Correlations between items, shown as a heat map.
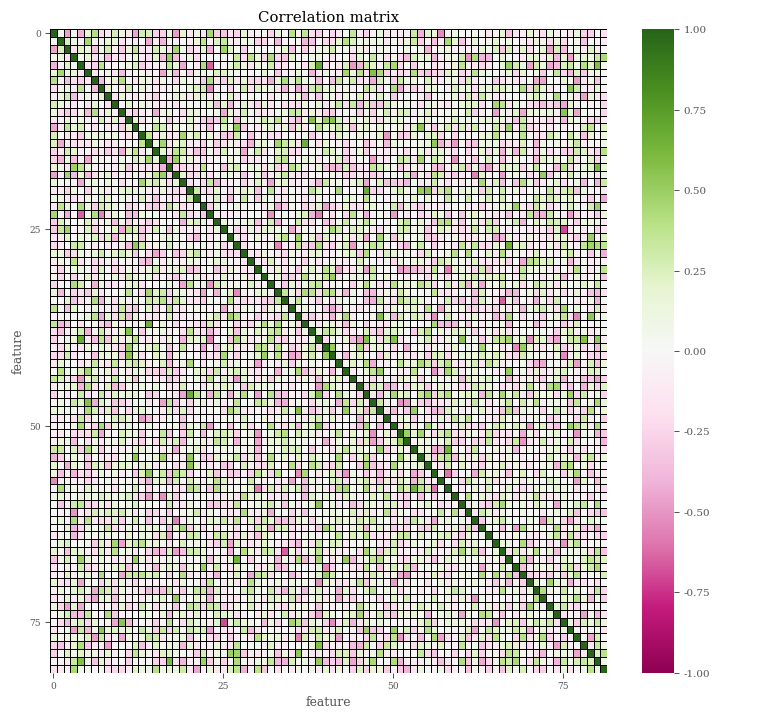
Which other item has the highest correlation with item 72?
18
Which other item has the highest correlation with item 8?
74
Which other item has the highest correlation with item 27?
67
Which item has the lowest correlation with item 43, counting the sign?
56
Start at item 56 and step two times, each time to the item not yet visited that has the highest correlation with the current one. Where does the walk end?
37
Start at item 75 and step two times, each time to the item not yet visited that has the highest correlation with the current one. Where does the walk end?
6
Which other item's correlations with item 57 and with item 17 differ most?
80
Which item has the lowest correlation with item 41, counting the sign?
75
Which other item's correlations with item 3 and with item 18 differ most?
62
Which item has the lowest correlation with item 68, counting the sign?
40
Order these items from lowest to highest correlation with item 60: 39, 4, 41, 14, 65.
14, 41, 65, 4, 39
